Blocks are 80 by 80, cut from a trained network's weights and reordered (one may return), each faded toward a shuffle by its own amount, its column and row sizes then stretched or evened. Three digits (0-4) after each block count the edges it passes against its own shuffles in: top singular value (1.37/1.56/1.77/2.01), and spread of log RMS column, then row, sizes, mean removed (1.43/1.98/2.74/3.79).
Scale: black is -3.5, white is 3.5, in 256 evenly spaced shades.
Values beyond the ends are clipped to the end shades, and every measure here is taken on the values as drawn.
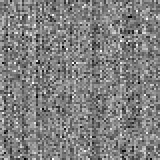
3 0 1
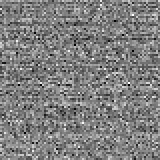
3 0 0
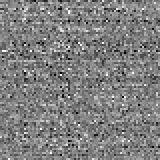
2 1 2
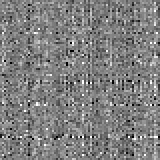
4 2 3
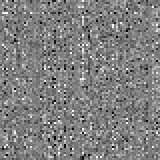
0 3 1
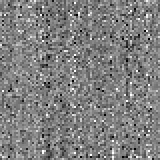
1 2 1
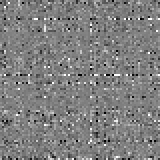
1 2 3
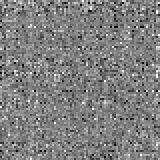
0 1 3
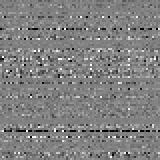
3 0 4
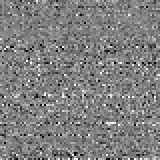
0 0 3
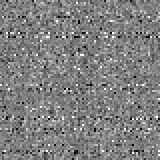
0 0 3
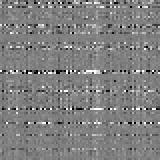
4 0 4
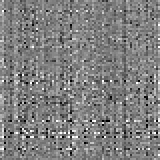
4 2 3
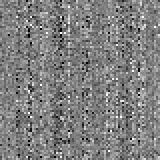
2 3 1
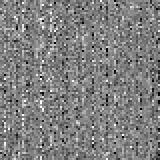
1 3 0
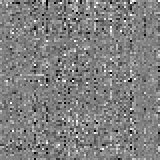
0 3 2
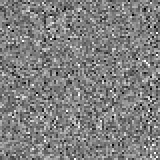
3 1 0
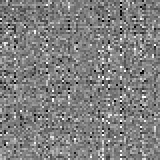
2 3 0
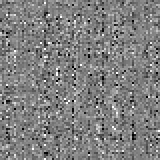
0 3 1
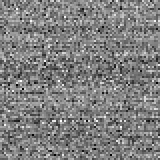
2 0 1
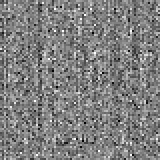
3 0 1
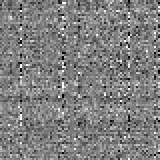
1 3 0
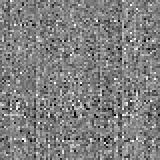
2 0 2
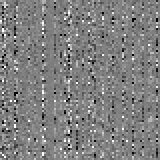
0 4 1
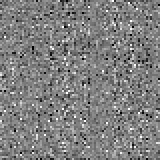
0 3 0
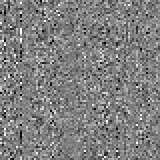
3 3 0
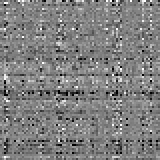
4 3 3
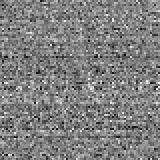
2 0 2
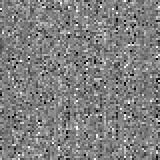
0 3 0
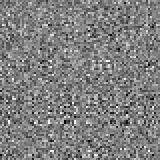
3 1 2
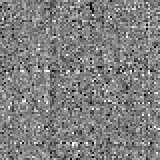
1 1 2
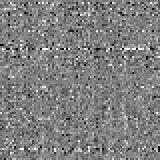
1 0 3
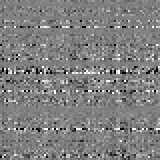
3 0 4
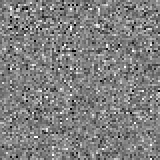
1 1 2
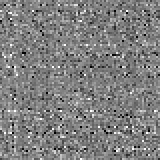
0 1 3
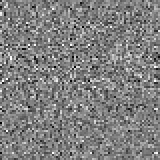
2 1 2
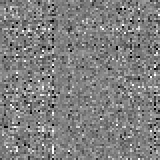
1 3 1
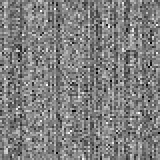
4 0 0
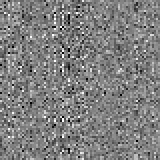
4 3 1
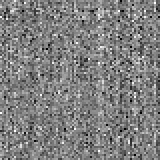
3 1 1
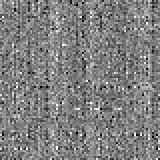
3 1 2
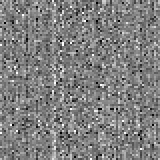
2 2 1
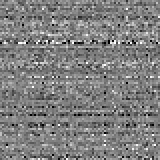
4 1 3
